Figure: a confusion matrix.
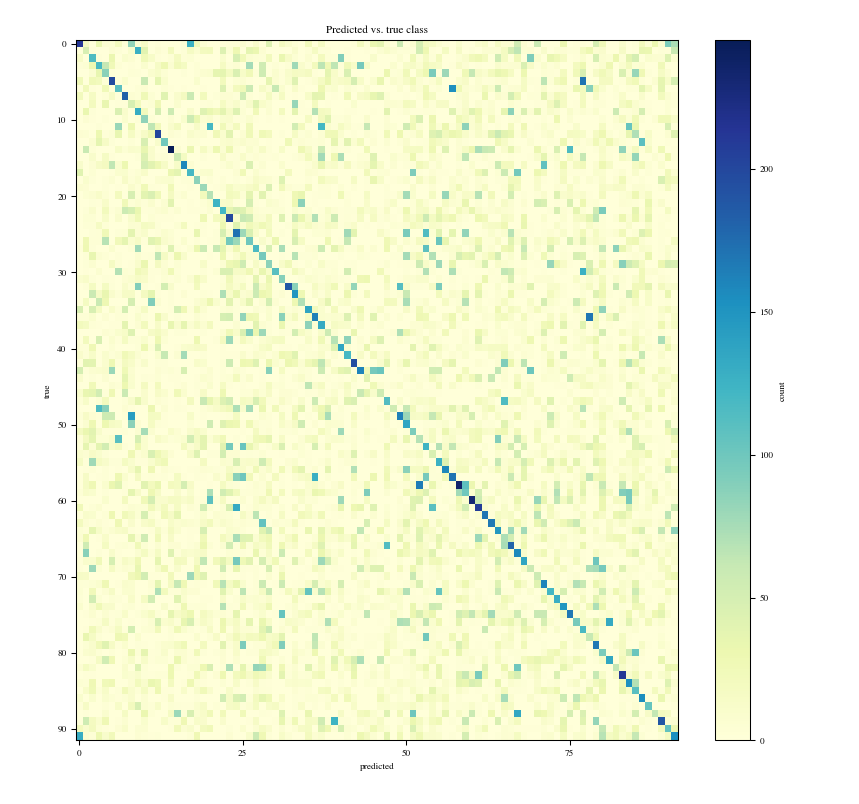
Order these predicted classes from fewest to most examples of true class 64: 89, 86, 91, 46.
46, 86, 89, 91
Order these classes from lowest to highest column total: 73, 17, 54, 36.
17, 73, 36, 54
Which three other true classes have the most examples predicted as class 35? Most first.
72, 37, 45
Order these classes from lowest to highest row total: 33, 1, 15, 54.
54, 15, 1, 33
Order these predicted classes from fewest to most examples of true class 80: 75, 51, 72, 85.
75, 72, 51, 85
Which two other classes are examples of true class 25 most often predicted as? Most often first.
24, 53
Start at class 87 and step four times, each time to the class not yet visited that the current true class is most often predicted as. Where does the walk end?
65
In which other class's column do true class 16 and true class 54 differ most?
71
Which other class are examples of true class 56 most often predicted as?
50
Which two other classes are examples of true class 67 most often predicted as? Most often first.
1, 31
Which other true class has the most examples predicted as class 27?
82
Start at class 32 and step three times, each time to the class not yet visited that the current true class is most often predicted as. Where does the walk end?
33
